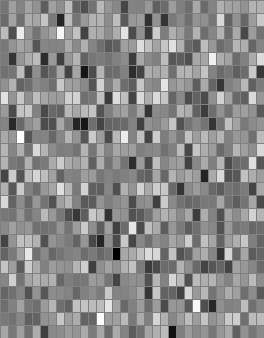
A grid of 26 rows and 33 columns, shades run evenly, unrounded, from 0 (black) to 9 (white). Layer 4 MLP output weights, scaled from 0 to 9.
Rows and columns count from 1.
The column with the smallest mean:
17
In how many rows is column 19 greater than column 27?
12
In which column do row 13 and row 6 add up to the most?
32
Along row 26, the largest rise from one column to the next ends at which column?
23
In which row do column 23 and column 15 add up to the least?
20
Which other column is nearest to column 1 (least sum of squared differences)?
9
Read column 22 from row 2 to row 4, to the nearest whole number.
4 6 8
